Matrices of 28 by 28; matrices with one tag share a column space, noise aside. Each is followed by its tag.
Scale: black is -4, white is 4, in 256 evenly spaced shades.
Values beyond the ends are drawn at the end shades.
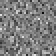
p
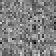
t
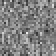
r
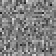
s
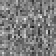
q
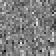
t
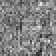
t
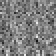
t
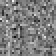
q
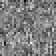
r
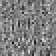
t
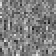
t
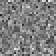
p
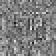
t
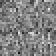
r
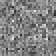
q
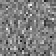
p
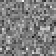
p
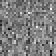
t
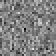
s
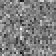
p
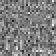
s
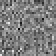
s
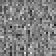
q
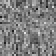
r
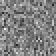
s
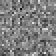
s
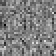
t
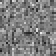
r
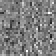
t
